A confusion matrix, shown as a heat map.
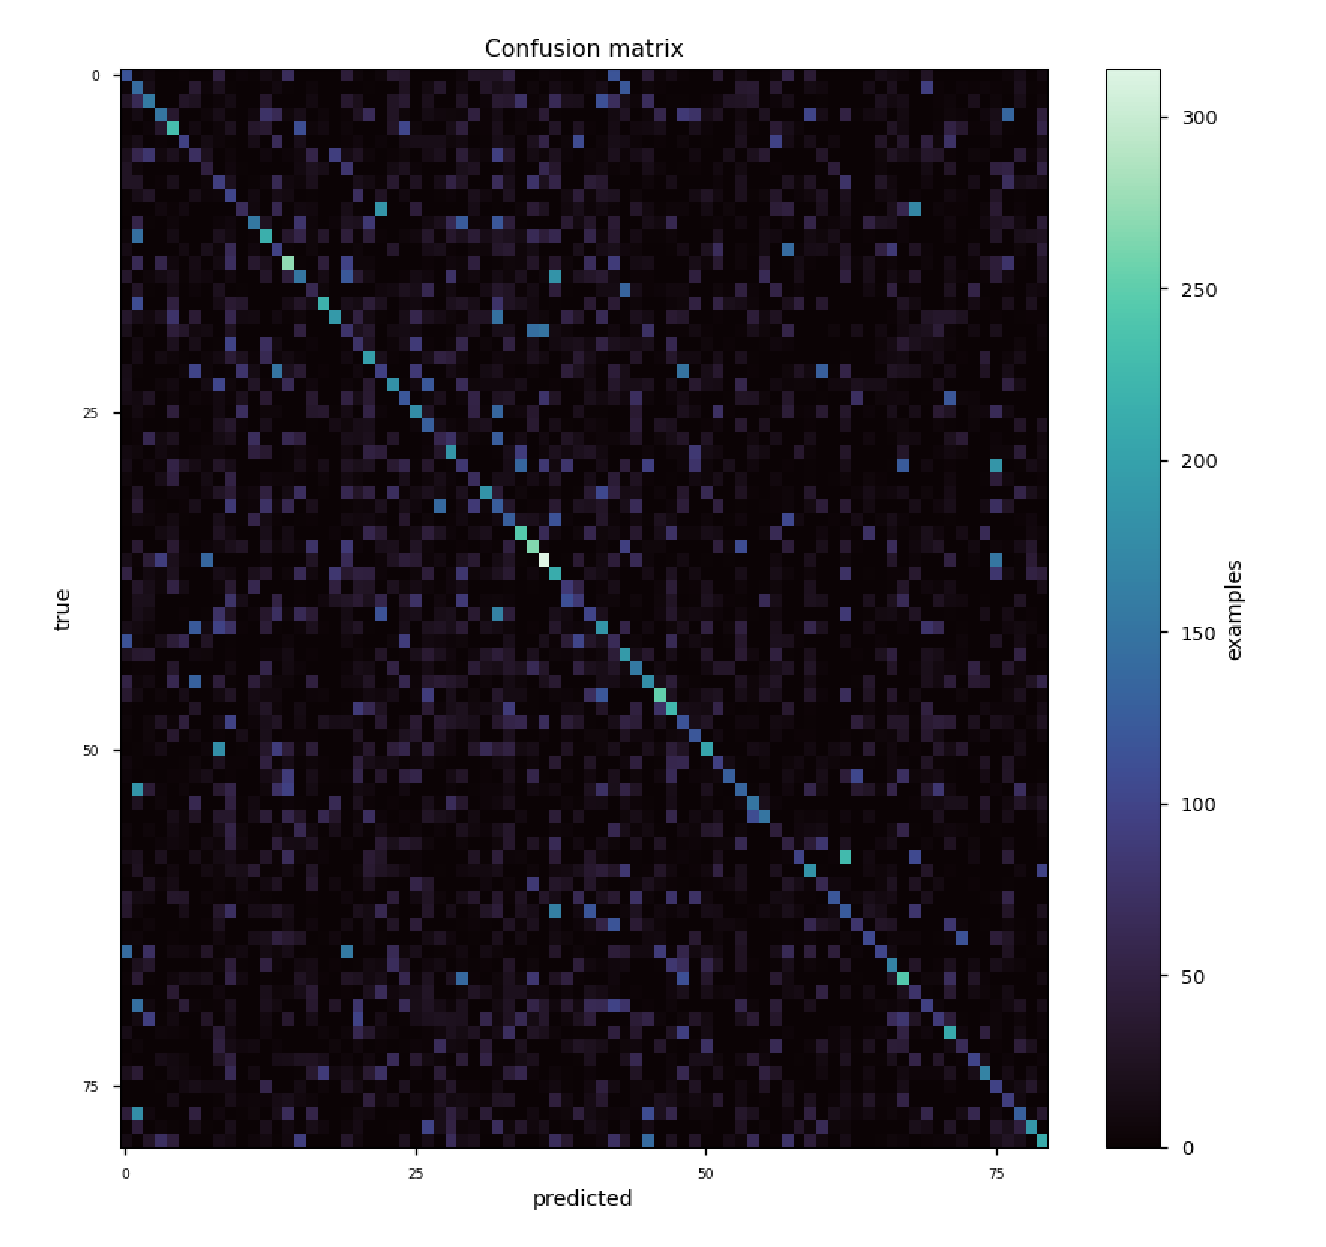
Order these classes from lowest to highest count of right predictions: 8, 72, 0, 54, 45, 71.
72, 8, 0, 54, 45, 71
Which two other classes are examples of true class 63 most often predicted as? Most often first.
42, 71
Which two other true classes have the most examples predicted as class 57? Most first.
13, 33
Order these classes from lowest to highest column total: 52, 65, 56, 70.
52, 65, 70, 56
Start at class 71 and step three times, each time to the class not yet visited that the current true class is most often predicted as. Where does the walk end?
20
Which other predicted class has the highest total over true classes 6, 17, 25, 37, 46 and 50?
32
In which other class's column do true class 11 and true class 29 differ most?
75
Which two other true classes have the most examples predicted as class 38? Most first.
39, 29
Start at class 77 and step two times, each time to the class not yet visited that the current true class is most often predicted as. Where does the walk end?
43
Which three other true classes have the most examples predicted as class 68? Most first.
10, 58, 62
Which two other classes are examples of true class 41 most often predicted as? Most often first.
6, 8
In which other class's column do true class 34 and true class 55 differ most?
54
